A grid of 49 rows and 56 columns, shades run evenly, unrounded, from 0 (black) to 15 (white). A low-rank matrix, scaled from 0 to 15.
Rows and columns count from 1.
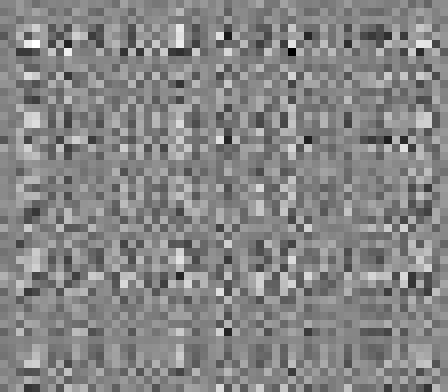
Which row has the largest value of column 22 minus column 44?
6
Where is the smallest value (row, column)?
7, 37
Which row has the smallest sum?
18
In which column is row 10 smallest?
9
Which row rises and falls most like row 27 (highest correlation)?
13
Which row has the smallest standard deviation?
43
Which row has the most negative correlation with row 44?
35
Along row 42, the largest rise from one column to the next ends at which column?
30
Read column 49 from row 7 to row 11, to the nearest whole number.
6 7 5 12 9
